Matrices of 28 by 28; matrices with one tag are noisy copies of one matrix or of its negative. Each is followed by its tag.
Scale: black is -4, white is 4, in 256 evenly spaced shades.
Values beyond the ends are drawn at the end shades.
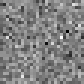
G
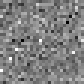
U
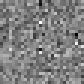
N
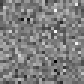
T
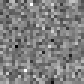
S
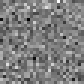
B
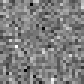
S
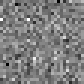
B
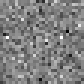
G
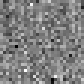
S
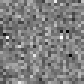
G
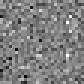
U
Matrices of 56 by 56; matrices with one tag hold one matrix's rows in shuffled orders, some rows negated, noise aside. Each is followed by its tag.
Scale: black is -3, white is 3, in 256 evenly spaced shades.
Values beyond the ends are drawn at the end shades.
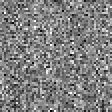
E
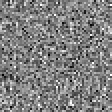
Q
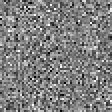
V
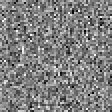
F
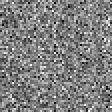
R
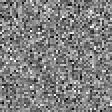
Q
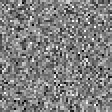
F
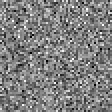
F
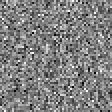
F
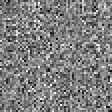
V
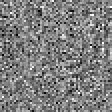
Q
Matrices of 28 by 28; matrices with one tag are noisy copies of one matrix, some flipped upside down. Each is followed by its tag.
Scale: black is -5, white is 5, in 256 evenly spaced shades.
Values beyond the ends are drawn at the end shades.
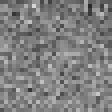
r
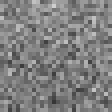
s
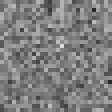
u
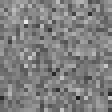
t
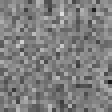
u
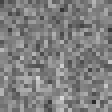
u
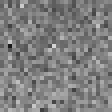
s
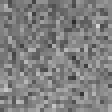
s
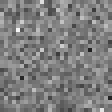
u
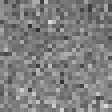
r
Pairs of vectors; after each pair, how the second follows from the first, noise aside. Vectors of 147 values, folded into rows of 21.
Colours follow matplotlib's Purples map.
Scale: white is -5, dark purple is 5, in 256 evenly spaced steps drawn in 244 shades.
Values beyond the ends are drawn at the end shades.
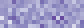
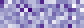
reversed, scaled up.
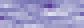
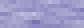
reversed, shrunk.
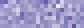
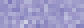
reversed, shrunk.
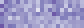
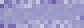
partly zeroed.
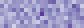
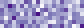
wrapped around, negated, scaled up.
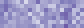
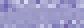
partly zeroed.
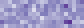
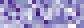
wrapped around, negated, scaled up.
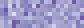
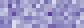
negated.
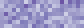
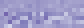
partly zeroed.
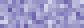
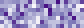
reversed, scaled up.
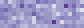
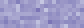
wrapped around, shrunk.
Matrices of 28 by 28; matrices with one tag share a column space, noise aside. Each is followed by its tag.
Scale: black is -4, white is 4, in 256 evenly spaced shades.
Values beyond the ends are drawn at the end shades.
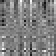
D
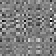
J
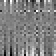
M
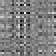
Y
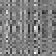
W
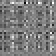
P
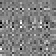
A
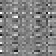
Y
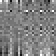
M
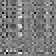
Y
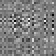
J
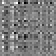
P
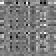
P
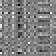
Y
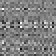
A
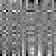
M
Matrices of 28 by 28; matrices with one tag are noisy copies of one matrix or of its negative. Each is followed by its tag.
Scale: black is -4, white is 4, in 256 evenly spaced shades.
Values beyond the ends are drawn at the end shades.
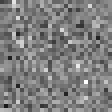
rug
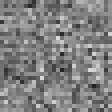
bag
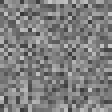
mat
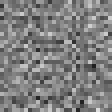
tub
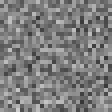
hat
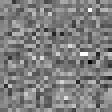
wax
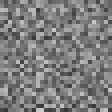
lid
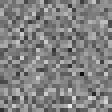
lid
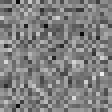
rug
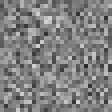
hat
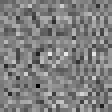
hat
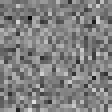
hat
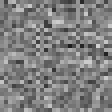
wax
